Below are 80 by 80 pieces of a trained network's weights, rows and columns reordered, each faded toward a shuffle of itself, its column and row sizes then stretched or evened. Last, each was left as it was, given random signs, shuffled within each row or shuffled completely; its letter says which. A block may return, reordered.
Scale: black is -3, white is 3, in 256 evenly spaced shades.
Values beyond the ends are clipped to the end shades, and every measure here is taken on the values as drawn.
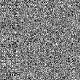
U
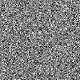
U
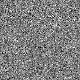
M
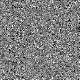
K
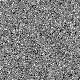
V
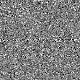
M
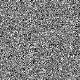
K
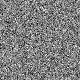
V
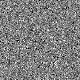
M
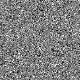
K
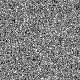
V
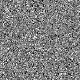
U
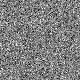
V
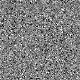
K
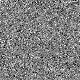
M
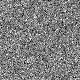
V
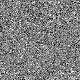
M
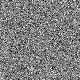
V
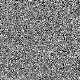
K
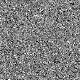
M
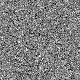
V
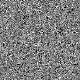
K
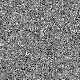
M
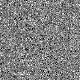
K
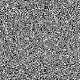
U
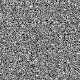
K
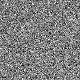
M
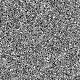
V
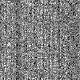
U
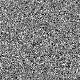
M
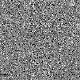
K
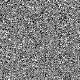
U
